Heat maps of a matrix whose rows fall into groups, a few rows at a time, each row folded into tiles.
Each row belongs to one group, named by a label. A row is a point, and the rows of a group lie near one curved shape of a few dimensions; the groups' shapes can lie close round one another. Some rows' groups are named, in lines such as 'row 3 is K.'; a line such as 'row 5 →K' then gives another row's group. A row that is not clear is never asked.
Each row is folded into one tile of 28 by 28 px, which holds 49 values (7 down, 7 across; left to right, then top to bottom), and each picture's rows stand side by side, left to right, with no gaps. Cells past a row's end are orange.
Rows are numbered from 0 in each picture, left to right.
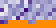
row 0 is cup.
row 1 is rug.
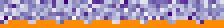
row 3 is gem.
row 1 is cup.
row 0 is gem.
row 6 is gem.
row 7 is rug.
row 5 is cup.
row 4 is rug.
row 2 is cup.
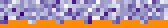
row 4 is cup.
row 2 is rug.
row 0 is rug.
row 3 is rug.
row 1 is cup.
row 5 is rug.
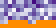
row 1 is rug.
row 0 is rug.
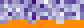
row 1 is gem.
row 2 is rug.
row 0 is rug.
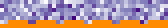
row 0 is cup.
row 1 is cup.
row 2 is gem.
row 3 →rug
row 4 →cup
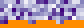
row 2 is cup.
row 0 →rug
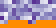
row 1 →rug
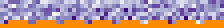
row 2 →cup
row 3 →rug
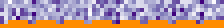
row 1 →rug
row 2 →rug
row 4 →rug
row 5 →cup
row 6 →cup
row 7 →rug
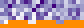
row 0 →rug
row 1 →rug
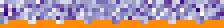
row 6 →rug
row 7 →cup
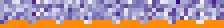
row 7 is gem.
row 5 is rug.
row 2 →cup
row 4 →rug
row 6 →cup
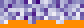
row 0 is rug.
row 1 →cup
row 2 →rug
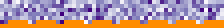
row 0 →cup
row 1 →cup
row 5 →rug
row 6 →cup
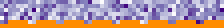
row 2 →rug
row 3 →gem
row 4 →gem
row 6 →cup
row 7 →cup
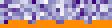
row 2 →cup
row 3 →rug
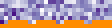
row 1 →rug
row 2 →gem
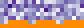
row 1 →rug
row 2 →cup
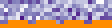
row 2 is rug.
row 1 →rug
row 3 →rug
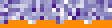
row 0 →gem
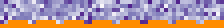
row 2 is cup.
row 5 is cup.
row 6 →cup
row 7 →rug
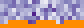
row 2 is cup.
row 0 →rug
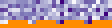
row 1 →cup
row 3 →rug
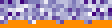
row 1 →rug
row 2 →rug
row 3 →rug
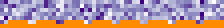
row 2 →cup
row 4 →rug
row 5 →rug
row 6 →cup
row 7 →rug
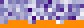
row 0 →rug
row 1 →cup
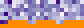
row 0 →cup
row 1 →rug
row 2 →rug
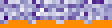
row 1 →rug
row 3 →gem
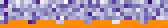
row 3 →rug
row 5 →cup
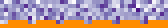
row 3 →cup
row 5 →rug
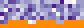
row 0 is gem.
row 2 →gem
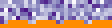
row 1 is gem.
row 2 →gem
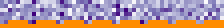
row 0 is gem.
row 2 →rug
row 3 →gem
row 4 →cup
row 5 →cup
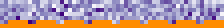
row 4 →rug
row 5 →rug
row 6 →rug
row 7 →cup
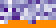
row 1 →rug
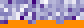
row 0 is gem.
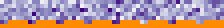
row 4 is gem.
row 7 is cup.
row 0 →cup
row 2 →cup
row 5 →cup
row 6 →rug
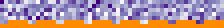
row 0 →rug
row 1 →rug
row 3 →rug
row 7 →gem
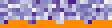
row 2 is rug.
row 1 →gem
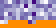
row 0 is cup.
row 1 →rug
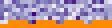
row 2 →gem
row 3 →gem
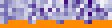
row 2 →cup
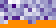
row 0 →gem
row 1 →cup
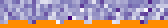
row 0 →rug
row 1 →cup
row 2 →cup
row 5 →gem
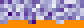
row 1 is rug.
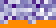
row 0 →gem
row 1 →rug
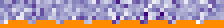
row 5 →rug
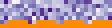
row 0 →rug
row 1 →cup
